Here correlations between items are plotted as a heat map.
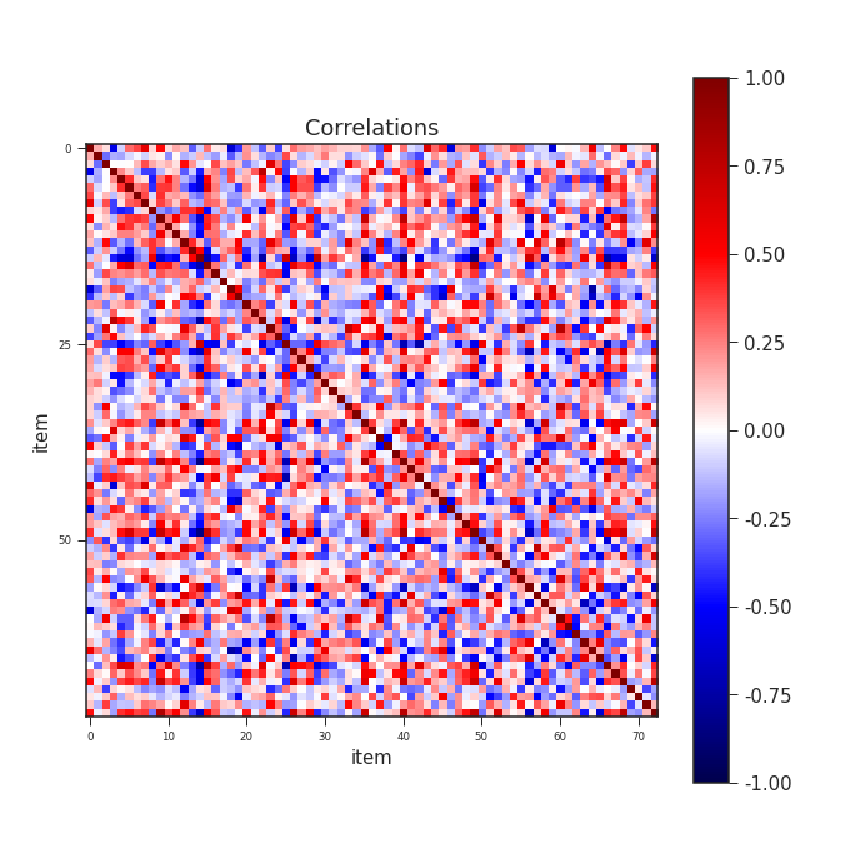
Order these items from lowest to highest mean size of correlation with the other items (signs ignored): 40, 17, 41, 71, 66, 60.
17, 71, 41, 60, 66, 40
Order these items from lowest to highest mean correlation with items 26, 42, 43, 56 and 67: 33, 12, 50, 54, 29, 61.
50, 29, 61, 12, 33, 54
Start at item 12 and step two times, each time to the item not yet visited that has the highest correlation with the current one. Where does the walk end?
23
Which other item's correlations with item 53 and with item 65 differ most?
26
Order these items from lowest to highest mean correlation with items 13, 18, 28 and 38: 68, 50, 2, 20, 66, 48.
50, 20, 48, 68, 2, 66
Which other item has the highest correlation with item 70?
45
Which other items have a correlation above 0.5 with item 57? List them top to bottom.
12, 19, 41, 51
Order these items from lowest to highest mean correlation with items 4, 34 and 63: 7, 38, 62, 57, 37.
62, 57, 37, 38, 7
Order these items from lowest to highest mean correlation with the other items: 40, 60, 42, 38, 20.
38, 20, 60, 42, 40
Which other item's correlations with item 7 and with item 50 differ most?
43
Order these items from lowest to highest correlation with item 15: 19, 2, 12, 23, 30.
19, 12, 30, 23, 2
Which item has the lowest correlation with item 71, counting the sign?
69
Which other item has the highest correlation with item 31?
14
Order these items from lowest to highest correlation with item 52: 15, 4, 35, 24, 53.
53, 24, 15, 4, 35
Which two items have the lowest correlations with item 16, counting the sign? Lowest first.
25, 14
